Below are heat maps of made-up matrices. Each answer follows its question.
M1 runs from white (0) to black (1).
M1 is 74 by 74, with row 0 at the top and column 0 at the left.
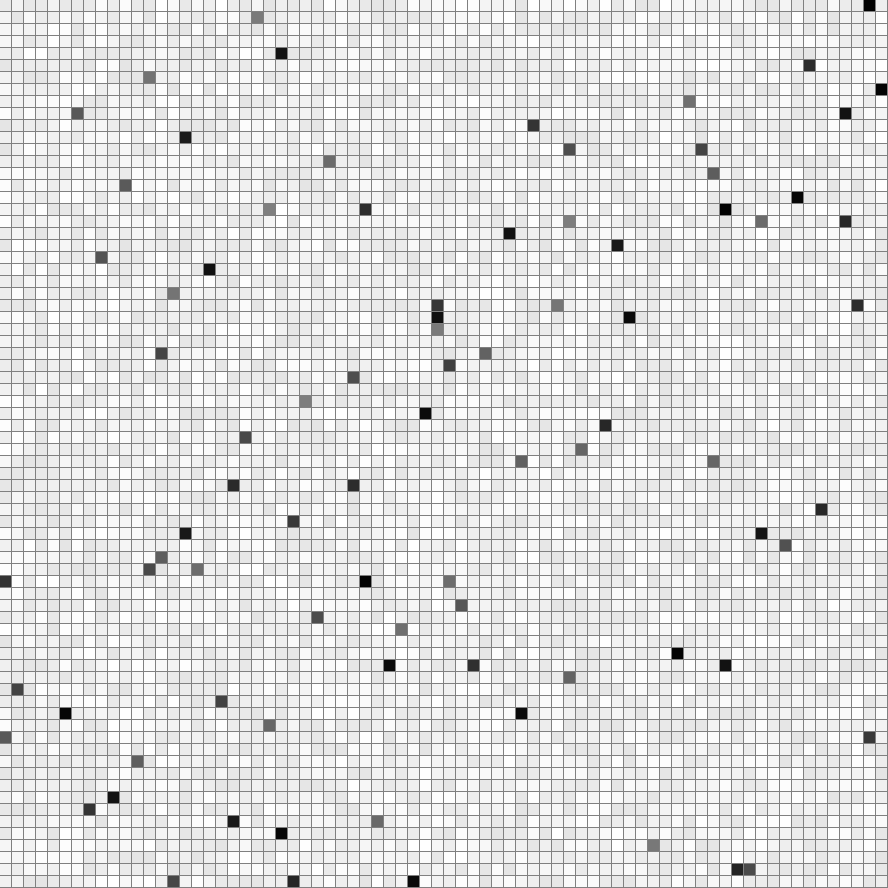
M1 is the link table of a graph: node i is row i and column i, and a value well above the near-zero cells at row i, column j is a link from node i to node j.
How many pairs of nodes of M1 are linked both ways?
5
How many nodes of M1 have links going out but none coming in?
4
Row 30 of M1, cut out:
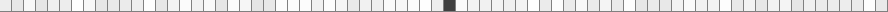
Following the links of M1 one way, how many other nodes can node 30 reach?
6
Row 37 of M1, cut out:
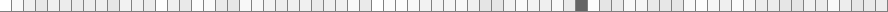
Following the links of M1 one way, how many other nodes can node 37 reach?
6
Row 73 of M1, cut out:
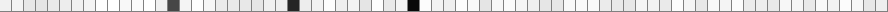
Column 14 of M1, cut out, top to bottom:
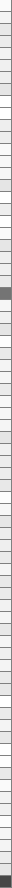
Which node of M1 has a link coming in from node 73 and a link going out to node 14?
node 24
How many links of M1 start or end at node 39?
1
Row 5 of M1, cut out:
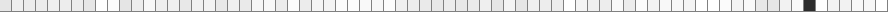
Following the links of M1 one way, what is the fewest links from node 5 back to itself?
6
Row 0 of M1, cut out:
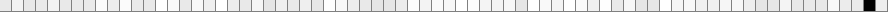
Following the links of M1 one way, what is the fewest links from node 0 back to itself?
3
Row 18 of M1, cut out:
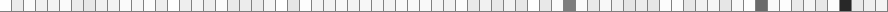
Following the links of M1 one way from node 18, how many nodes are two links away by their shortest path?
4
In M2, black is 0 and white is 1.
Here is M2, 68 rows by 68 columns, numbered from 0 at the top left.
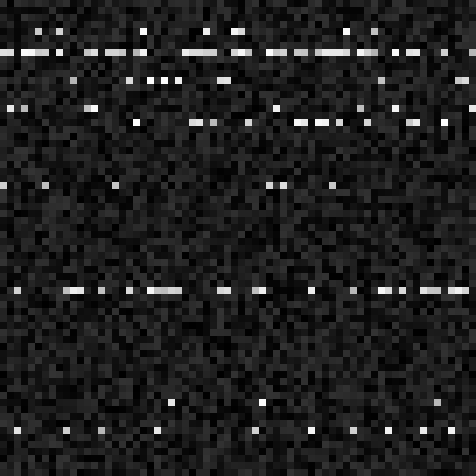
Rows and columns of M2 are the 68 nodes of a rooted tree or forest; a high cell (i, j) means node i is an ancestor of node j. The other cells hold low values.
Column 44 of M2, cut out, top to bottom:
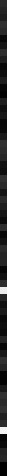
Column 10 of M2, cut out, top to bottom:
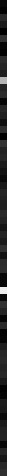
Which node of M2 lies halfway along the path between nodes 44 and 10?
41
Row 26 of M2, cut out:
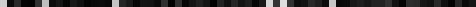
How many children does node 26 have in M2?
6
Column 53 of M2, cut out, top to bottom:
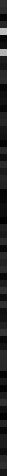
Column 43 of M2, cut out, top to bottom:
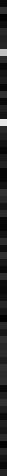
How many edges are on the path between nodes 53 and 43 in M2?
4
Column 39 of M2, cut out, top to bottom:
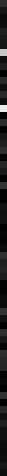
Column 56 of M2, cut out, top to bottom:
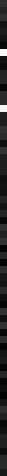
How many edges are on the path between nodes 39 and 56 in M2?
2
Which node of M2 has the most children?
17
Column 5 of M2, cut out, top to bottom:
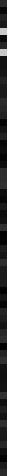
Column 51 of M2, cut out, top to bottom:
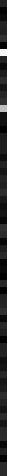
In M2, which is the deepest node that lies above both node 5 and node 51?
7
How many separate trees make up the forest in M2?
2
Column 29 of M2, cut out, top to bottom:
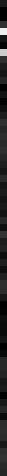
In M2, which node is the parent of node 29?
4
